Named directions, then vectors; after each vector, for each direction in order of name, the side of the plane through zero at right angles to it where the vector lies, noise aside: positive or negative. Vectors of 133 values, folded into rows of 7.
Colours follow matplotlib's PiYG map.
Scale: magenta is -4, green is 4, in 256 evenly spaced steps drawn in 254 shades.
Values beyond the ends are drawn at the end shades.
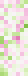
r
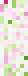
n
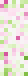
positive, positive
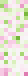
negative, negative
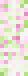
positive, positive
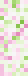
positive, negative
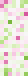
positive, positive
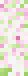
positive, positive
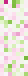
positive, negative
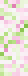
negative, positive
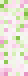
negative, negative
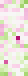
positive, positive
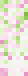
negative, negative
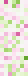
positive, negative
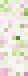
negative, negative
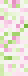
negative, positive
